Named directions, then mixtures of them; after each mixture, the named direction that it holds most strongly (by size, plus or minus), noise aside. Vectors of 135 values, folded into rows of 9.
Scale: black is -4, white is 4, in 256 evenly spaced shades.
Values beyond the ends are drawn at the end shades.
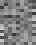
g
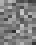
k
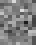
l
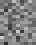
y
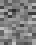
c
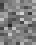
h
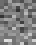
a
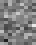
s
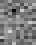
c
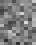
l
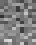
a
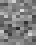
l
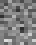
a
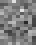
l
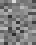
g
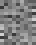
g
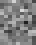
l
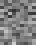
c
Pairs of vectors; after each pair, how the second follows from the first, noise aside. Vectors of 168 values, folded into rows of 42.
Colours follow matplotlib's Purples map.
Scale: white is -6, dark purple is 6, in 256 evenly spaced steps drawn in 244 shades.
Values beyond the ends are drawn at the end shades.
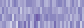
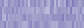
reversed, negated, shrunk.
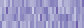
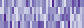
wrapped around, scaled up.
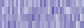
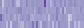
wrapped around, partly zeroed.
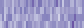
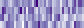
wrapped around, scaled up.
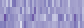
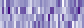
reversed, scaled up.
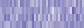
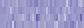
wrapped around, partly zeroed.
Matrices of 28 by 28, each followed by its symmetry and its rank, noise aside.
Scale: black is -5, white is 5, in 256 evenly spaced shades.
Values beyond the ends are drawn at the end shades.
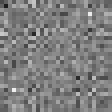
symmetric, rank four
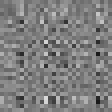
no symmetry, rank three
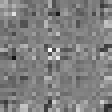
symmetric, rank three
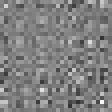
symmetric, rank three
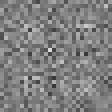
symmetric, rank four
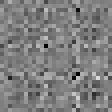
symmetric, rank three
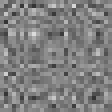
symmetric, rank two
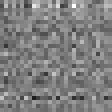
no symmetry, rank three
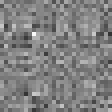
no symmetry, rank three
